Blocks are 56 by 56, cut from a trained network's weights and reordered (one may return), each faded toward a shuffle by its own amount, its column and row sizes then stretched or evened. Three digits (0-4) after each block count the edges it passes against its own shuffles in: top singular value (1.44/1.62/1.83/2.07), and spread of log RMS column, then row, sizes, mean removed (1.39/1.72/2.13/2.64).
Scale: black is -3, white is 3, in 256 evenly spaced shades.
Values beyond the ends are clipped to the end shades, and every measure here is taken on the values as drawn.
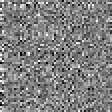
3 3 1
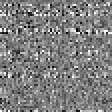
3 1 4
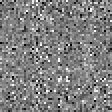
0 2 2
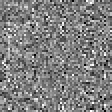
2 2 0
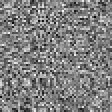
4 1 0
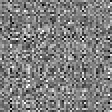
4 4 2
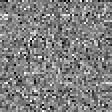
1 0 2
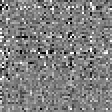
1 3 4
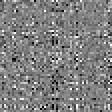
3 3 4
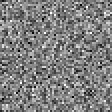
3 1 0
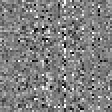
1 4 2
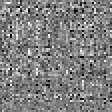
3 3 3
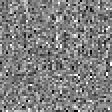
2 2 1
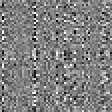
4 4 2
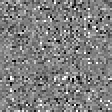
0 2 3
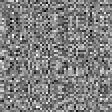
4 2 0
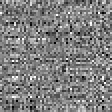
4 2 2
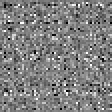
0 3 4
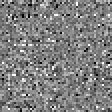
0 2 3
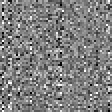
2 4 0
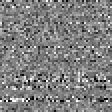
0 0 4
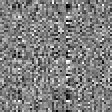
4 3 1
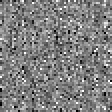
0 3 0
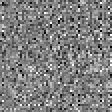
3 3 2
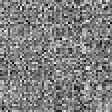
3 0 1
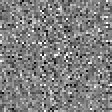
0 2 1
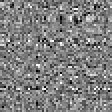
2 3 3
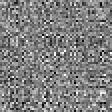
4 3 2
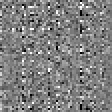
2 4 2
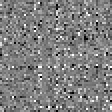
0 3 3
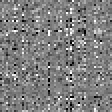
1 4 3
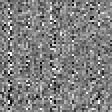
3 4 0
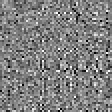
3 2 2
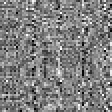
3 3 0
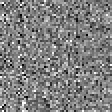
1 2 0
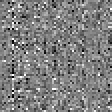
2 4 2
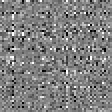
4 3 4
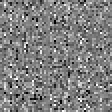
1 4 0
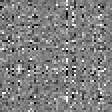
2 4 3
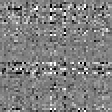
3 3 4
